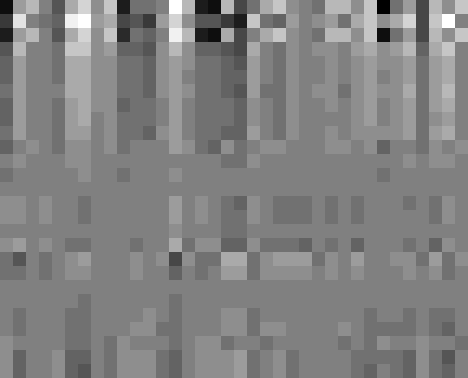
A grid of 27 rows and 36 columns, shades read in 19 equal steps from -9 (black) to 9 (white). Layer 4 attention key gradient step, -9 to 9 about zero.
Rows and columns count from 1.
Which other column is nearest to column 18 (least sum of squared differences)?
22
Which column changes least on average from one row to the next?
8
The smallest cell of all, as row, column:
1, 30
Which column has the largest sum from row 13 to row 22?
14
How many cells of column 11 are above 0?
5
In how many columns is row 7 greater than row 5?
5
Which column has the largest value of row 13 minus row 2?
19
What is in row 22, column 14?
-1
